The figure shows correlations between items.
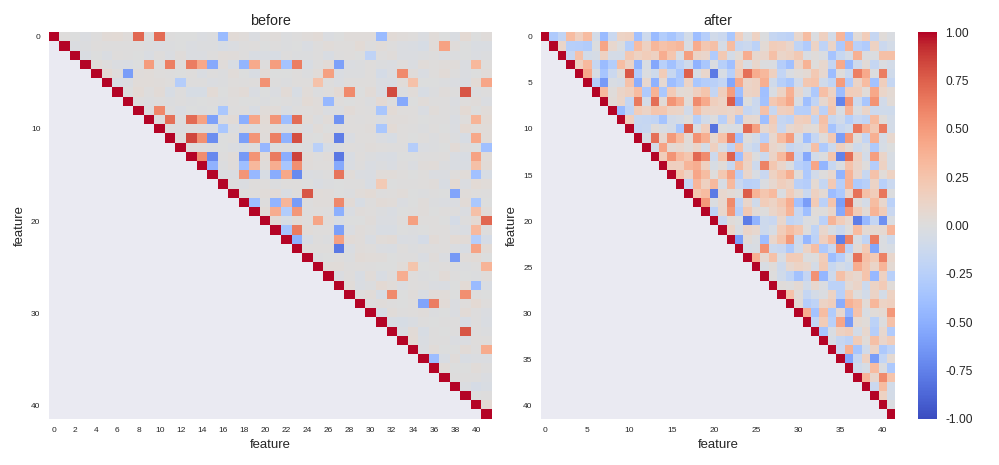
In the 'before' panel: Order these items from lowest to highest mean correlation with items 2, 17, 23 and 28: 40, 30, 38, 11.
38, 30, 40, 11
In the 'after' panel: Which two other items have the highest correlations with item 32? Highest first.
26, 14
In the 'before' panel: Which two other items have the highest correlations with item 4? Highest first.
33, 26
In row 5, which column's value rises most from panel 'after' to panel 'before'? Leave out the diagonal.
20
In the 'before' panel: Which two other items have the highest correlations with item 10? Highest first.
0, 8
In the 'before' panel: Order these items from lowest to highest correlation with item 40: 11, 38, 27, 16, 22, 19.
27, 22, 38, 16, 19, 11
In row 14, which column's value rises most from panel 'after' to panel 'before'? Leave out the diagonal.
9
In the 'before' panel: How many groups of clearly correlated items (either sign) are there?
9
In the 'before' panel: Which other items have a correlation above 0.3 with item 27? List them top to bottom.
15, 18, 22
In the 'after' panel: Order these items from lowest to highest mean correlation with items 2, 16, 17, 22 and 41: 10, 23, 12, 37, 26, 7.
23, 26, 12, 10, 37, 7
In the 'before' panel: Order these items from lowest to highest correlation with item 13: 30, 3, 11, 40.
30, 40, 3, 11
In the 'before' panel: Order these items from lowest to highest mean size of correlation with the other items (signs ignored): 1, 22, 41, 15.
1, 41, 22, 15
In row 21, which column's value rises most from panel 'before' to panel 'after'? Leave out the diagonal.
15
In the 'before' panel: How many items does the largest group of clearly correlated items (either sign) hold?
13
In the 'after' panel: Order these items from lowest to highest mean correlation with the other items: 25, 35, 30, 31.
35, 31, 30, 25
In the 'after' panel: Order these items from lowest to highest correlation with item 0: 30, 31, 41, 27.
27, 41, 30, 31
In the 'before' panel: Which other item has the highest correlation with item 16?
31
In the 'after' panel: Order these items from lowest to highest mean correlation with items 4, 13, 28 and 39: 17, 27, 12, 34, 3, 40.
3, 12, 34, 27, 40, 17
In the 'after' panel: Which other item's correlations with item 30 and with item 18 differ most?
36
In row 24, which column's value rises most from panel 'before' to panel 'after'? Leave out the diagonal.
38
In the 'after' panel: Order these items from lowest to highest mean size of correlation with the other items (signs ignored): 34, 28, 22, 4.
28, 34, 4, 22
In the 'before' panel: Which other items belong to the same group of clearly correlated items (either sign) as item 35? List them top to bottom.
29, 36
